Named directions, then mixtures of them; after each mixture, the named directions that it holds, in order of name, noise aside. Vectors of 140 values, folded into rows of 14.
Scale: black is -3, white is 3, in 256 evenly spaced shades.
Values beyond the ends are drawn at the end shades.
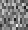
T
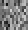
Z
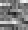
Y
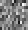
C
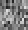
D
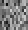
Z.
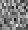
T.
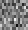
T.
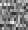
T, Y.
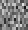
T.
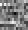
T, Y.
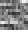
D, Y.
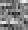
D, Y.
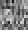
D.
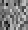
Z.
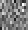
C, T.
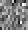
C.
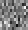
T, Z.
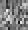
C, D.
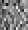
T, Z.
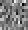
C.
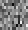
C, T.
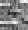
Y.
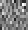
C, T.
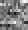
Y, Z.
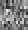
D.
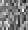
C, Z.
